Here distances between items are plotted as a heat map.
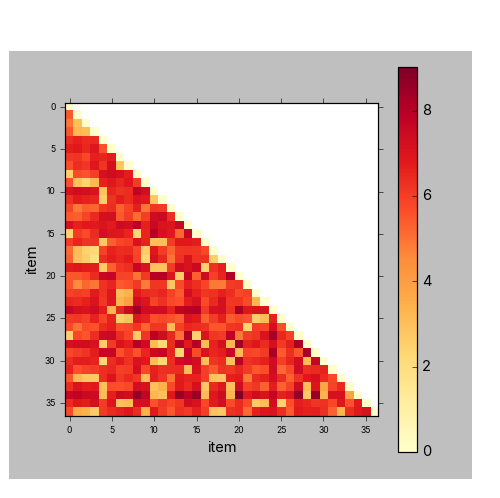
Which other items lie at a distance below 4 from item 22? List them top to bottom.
6, 7, 23, 25, 35
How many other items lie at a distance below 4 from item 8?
3
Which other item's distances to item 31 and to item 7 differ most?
14
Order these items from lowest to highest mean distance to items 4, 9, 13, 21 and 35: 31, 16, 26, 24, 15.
26, 16, 31, 15, 24
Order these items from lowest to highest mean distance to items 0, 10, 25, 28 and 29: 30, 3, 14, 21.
30, 21, 3, 14
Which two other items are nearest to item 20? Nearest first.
13, 29
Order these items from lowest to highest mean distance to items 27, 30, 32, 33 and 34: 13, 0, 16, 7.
16, 0, 7, 13
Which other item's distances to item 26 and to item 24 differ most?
21
